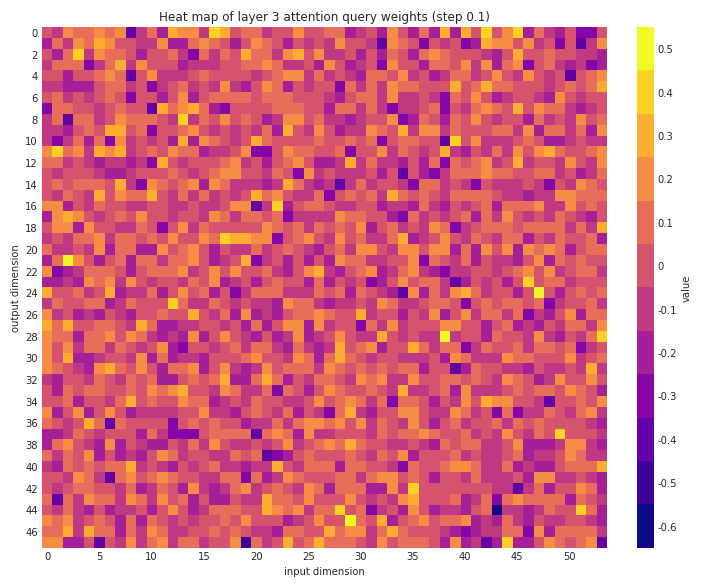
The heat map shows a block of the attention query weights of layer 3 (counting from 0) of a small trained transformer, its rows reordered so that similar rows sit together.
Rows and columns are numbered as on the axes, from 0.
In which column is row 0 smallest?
8
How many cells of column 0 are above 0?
19
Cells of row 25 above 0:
19
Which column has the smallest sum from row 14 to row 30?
27
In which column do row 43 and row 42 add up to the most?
35
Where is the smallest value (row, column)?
44, 43
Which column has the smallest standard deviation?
15
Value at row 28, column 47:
0.2
